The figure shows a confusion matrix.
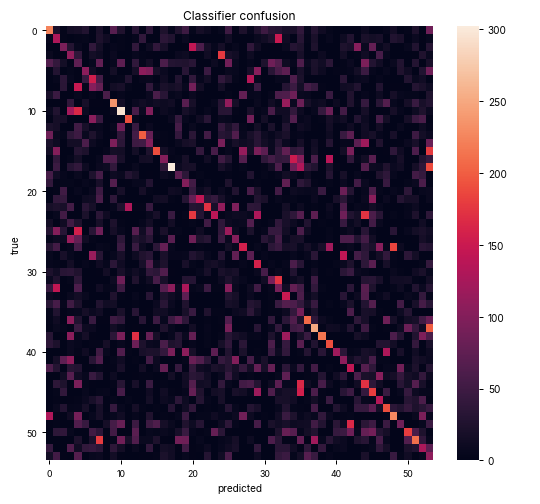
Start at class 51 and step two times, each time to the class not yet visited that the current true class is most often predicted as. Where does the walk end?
4
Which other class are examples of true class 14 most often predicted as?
44
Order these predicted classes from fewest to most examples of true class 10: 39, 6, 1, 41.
6, 1, 41, 39
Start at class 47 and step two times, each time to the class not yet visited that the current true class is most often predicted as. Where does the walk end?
35
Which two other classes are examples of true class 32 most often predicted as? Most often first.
1, 19
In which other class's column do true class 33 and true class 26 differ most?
3
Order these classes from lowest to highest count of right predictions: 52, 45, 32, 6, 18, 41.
18, 32, 41, 52, 6, 45
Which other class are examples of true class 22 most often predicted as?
11
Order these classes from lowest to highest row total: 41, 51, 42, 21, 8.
8, 21, 41, 42, 51
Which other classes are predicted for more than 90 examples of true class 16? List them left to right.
34, 35, 39
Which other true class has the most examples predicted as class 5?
14
